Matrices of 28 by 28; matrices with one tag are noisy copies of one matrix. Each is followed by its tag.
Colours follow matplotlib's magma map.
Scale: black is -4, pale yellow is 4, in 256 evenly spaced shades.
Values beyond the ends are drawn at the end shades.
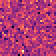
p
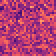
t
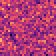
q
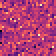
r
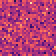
p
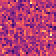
p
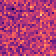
t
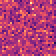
p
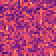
t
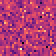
p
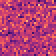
q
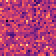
q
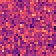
p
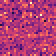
t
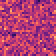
q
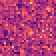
p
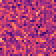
q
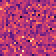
q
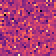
r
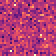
t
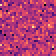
r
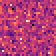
q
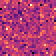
t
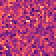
q
